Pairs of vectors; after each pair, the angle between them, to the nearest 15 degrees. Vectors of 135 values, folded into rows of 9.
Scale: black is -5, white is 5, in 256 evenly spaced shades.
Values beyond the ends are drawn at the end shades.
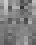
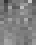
150 degrees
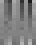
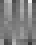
150 degrees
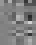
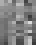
45 degrees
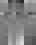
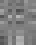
60 degrees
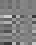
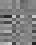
165 degrees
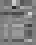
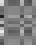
90 degrees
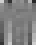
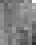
120 degrees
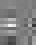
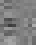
150 degrees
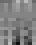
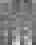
165 degrees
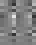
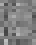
60 degrees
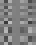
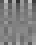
120 degrees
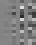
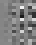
15 degrees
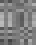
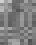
135 degrees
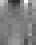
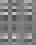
75 degrees
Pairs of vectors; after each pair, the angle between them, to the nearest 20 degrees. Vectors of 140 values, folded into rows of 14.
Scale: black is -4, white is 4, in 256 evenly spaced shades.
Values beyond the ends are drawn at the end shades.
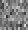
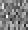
140 degrees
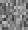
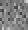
100 degrees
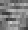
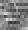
160 degrees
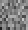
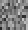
20 degrees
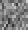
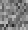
40 degrees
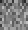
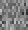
80 degrees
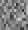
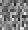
120 degrees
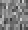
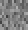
120 degrees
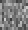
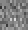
100 degrees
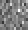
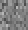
80 degrees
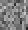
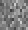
120 degrees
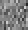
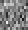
40 degrees
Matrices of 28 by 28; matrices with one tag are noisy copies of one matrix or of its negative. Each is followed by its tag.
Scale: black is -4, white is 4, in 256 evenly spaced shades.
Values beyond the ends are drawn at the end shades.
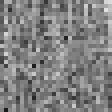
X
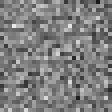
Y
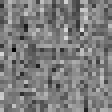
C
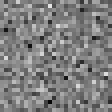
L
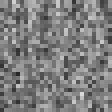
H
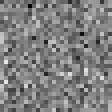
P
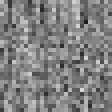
C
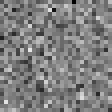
L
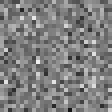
P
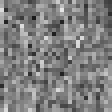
X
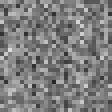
P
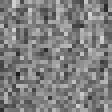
H
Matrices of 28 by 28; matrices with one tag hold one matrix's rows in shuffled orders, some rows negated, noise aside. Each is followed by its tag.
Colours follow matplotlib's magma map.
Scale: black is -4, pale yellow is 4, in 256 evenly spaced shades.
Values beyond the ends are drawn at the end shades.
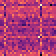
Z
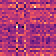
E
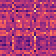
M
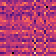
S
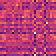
S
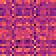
M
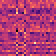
E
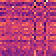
S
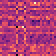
E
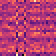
E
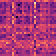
M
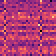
Z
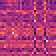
S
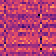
Z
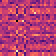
E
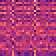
M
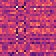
E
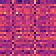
M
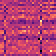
Z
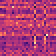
S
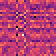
E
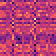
M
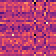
S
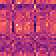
M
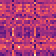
M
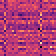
Z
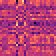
E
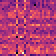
E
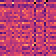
S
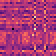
S
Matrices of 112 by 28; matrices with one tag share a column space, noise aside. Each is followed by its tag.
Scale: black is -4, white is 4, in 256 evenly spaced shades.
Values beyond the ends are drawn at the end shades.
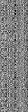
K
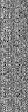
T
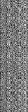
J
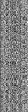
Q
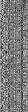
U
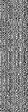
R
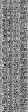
T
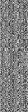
R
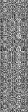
R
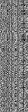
K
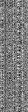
J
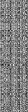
T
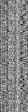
Q
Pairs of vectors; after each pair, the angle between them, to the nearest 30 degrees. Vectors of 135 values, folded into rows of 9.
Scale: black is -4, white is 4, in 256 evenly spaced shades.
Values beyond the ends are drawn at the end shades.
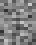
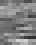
90 degrees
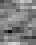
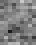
30 degrees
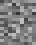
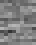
60 degrees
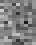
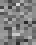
60 degrees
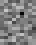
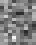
60 degrees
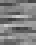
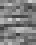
150 degrees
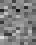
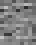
30 degrees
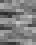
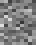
90 degrees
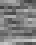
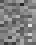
90 degrees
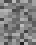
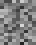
30 degrees
